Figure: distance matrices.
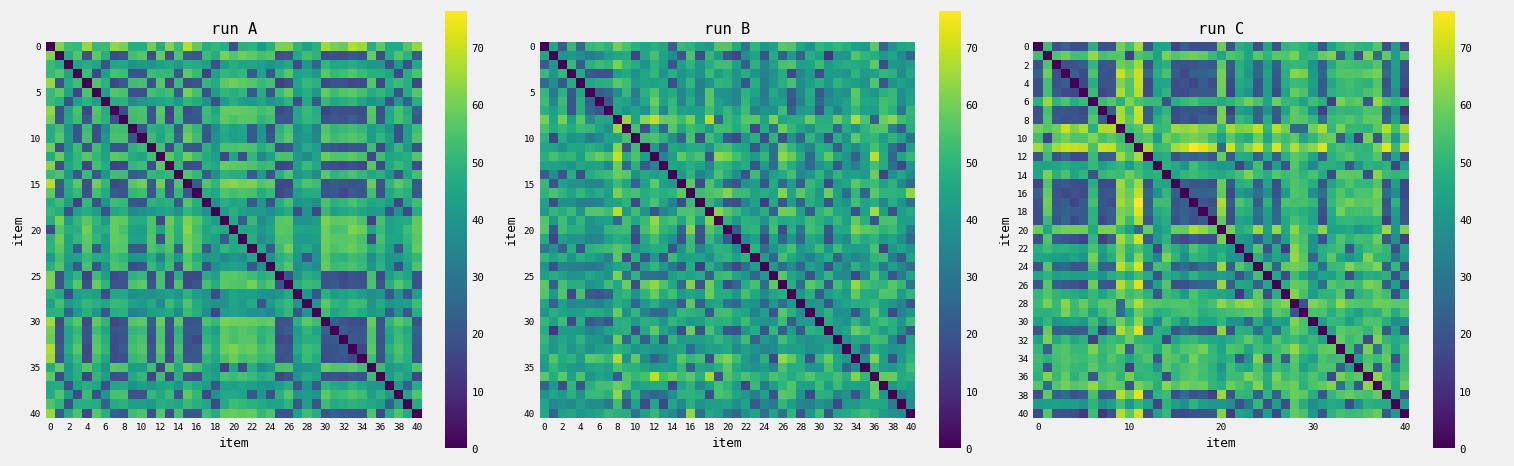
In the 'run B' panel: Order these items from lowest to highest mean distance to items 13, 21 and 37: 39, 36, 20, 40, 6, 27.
39, 40, 20, 6, 27, 36
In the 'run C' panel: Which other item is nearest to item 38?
19
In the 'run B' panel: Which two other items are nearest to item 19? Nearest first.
36, 8
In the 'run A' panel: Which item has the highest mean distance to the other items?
0
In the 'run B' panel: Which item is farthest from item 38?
8
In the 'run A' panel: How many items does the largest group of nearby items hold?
17
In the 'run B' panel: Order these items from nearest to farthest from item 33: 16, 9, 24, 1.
16, 24, 1, 9
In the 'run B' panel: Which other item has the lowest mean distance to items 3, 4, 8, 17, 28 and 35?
24
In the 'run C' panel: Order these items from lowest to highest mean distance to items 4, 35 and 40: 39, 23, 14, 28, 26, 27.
26, 39, 23, 27, 14, 28
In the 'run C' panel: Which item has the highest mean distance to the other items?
11
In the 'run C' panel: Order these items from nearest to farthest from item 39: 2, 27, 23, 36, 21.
27, 23, 21, 2, 36
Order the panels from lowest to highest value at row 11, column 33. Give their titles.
run A, run B, run C
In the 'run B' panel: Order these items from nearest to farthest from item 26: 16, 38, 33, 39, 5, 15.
15, 5, 33, 39, 38, 16
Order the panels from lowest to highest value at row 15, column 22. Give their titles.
run B, run C, run A
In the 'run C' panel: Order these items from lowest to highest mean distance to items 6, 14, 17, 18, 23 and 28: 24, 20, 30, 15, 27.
15, 24, 30, 27, 20
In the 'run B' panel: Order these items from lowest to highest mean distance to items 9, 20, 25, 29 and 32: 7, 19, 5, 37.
7, 5, 37, 19
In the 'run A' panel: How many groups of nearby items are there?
6
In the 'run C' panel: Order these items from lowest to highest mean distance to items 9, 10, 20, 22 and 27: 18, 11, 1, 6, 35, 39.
39, 35, 1, 11, 6, 18
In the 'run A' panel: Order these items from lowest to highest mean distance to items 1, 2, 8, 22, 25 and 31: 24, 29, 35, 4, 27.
4, 27, 29, 24, 35
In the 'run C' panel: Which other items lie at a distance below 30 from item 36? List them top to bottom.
6, 14, 32
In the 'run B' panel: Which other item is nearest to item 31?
1
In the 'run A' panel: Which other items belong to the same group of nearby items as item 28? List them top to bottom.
23
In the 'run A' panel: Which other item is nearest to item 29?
18
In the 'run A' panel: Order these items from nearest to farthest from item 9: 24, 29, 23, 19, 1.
24, 29, 23, 19, 1
